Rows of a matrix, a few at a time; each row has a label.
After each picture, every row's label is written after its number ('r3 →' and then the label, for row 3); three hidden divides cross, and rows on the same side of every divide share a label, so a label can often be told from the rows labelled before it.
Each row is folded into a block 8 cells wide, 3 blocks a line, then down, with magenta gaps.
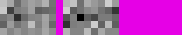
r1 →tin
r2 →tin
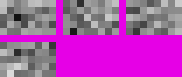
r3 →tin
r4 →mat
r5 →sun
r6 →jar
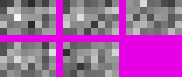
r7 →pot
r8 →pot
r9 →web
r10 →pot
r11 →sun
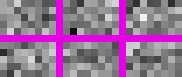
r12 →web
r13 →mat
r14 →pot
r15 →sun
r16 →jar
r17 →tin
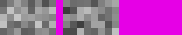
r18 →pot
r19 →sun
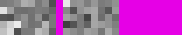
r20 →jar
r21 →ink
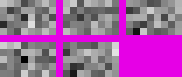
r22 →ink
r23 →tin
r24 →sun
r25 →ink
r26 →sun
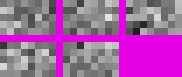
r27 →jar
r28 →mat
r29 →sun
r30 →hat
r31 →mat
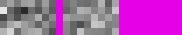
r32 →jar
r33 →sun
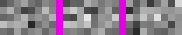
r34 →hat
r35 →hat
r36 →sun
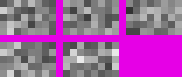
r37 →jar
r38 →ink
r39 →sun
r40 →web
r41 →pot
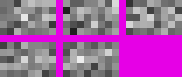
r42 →mat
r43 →sun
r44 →hat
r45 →hat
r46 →pot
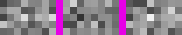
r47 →hat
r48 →tin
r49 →hat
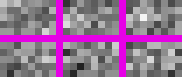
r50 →ink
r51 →pot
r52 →pot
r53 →mat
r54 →sun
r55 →hat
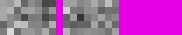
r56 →web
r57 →tin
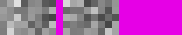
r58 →web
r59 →ink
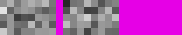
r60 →tin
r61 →hat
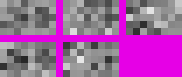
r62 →ink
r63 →web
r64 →sun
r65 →ink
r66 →pot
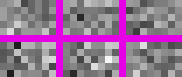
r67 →web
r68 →tin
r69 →sun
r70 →mat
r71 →mat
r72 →web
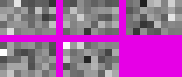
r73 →web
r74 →pot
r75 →mat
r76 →jar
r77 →ink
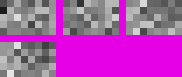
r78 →pot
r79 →mat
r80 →web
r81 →web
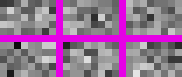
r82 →hat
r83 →jar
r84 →ink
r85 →mat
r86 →hat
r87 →web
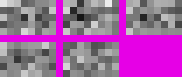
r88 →ink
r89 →tin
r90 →tin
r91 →tin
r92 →pot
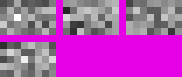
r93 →pot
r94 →sun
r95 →hat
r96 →hat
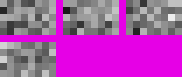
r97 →sun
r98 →sun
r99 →mat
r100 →ink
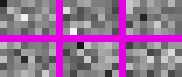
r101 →hat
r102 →jar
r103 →tin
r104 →ink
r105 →mat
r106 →hat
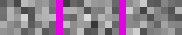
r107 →hat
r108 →hat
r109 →web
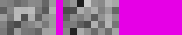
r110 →sun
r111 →mat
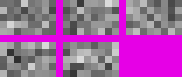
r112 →jar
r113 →mat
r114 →web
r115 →tin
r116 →sun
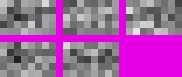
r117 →tin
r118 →pot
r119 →jar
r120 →tin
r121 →ink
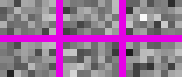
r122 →mat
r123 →sun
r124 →pot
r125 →mat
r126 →jar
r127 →sun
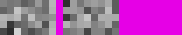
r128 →sun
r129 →hat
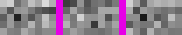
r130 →tin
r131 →pot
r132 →tin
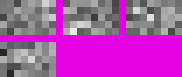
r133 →mat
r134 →jar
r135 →hat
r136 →sun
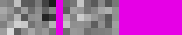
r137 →web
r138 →pot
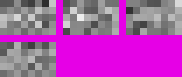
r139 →pot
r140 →pot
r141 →sun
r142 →pot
